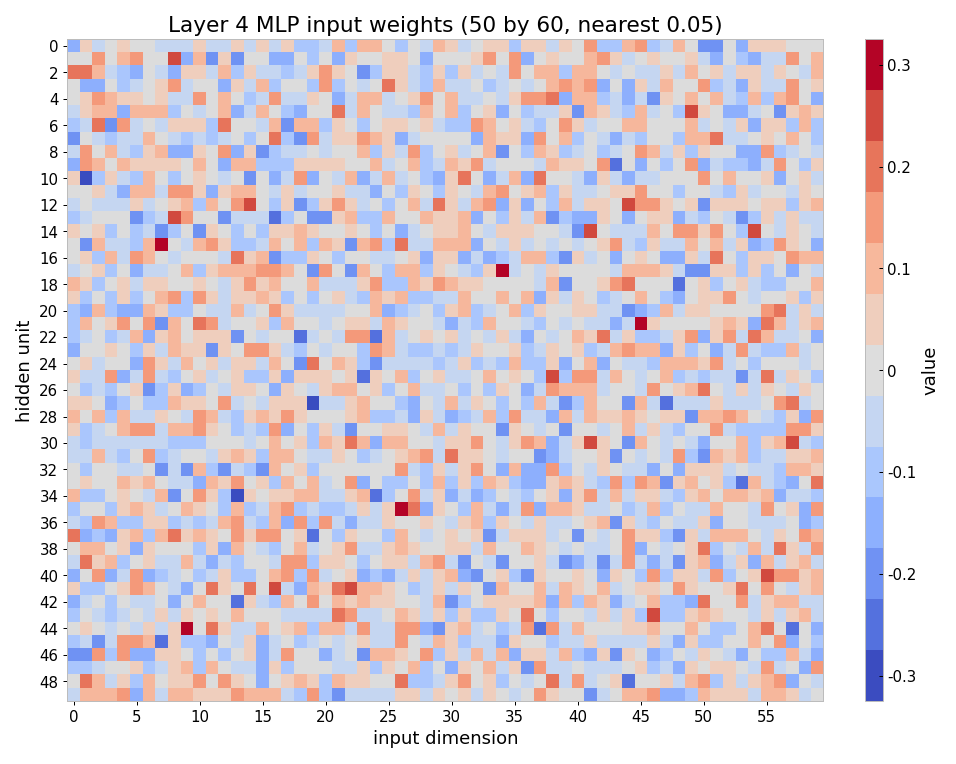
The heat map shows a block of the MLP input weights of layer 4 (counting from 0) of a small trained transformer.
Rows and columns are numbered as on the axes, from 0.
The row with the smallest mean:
13
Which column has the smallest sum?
48
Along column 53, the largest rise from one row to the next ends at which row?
34
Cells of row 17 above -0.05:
38
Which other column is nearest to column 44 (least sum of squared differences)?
14
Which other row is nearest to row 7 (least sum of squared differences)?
20
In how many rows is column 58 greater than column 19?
25
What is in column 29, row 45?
0.1
